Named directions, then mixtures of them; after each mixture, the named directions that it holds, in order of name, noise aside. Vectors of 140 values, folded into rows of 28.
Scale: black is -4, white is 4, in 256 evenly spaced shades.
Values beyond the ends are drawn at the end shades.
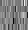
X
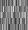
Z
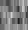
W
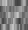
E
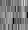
W, X.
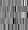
X.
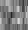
W.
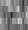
W.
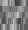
E.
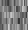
W, X.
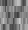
E.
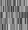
W, Z.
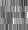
W, X.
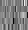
X.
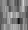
E, W.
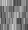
E, Z.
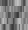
E.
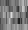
W.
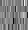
X.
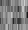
W, X.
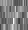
E, X.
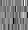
X.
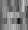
E, W.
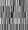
W, Z.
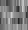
W.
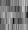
W, X.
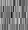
W, Z.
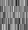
E, Z.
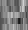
E, W.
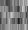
W.
